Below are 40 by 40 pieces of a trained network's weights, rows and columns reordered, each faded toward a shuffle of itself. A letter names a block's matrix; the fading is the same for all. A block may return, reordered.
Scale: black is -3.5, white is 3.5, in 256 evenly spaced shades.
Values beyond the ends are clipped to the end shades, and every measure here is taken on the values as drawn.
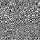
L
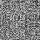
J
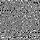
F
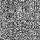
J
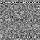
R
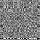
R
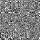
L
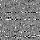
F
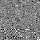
F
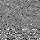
F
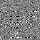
F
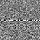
R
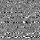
F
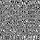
L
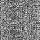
J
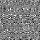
L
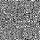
L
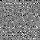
F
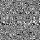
L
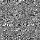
L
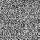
J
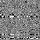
F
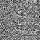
J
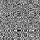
R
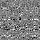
F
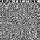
R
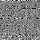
F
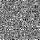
L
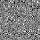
L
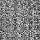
J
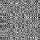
R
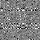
F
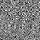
L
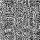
J
